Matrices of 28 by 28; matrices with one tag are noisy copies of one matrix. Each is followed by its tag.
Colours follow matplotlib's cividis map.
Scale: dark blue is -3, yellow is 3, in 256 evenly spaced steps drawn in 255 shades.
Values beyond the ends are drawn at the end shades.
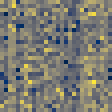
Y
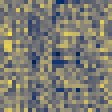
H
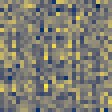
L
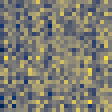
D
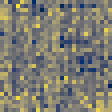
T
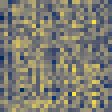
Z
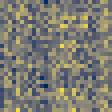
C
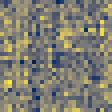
H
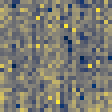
T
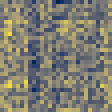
H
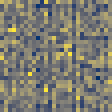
L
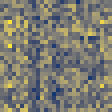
H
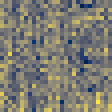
T
